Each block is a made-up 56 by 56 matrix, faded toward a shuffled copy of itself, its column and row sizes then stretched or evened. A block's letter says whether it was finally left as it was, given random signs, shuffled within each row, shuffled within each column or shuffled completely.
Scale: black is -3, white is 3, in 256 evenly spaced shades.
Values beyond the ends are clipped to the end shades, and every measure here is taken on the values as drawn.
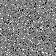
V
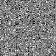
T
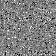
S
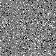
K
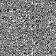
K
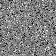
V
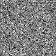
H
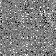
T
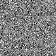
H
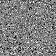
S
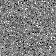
V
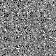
T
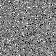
V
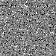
S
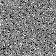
V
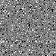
T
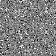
T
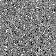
H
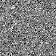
K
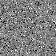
S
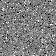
V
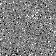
S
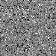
T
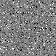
S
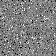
V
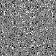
T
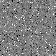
H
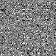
T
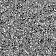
V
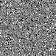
H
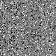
H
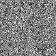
K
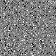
T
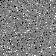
H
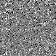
K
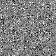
K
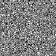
T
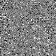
K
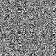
T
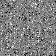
H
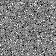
V
